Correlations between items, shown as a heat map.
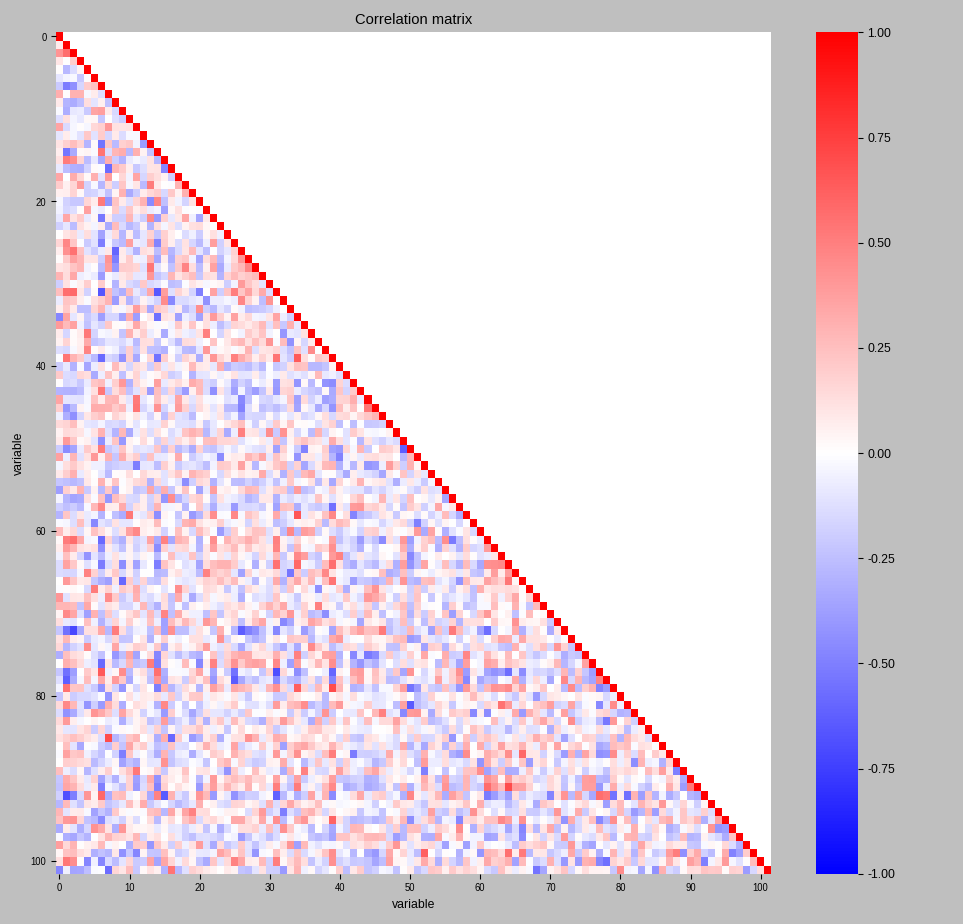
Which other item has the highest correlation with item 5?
67
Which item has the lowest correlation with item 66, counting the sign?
9
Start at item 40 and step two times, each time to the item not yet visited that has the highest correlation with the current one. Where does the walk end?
81
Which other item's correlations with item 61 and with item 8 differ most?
72
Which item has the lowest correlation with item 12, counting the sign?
13
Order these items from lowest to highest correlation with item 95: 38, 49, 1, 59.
38, 59, 49, 1
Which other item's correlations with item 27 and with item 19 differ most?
85
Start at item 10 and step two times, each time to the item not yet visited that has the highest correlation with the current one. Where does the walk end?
34
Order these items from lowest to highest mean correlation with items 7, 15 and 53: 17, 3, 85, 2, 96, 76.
96, 76, 3, 17, 85, 2
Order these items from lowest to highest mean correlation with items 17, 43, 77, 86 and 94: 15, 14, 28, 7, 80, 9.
15, 7, 28, 80, 9, 14
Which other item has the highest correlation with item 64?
91
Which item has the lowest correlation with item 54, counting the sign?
18
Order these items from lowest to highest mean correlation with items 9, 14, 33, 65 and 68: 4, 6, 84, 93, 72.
93, 84, 4, 72, 6
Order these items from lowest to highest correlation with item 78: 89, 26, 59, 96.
26, 89, 96, 59
